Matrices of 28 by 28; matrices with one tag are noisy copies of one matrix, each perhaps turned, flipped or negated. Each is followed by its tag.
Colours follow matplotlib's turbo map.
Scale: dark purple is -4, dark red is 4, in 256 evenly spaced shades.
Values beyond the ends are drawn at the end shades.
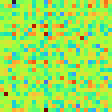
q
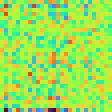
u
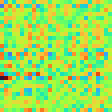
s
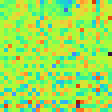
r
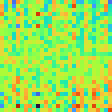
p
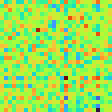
q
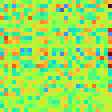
u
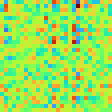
s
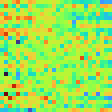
p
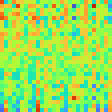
p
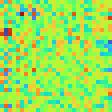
r
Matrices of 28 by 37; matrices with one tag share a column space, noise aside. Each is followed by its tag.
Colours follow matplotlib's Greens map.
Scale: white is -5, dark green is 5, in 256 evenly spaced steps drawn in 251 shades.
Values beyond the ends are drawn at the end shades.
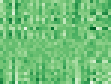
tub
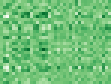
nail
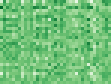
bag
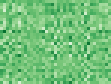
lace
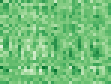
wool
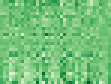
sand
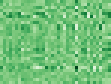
nail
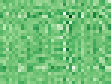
nail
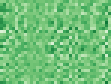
lace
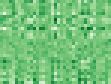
tub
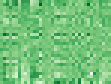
sand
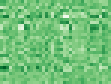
nail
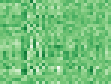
wool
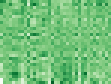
sand
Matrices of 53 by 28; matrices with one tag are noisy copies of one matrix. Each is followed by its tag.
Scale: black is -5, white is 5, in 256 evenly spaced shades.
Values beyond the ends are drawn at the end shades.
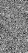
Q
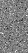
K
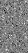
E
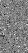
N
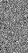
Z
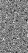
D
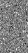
D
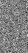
D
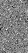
Q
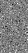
K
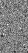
N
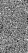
Q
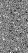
D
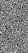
K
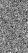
D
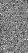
Q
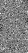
Q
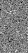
K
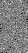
Q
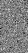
Q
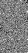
Q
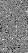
Q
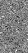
K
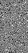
E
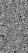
N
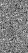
D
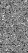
E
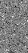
E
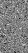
N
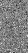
D
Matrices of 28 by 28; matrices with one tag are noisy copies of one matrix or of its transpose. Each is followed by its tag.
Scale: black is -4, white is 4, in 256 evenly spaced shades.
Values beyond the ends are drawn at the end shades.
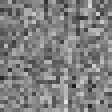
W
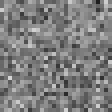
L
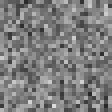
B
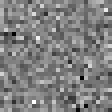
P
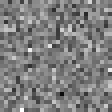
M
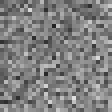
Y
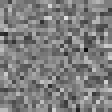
P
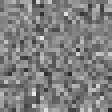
P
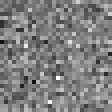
Y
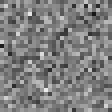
M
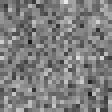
B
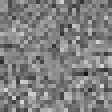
W
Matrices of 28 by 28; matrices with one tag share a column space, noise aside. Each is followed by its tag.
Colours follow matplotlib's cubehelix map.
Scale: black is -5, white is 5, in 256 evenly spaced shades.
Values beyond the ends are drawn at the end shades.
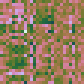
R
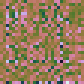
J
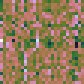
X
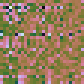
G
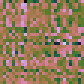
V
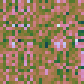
X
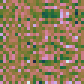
J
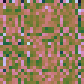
V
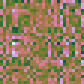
V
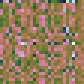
V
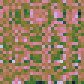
J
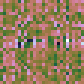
X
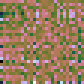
J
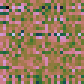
G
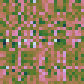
X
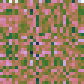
V
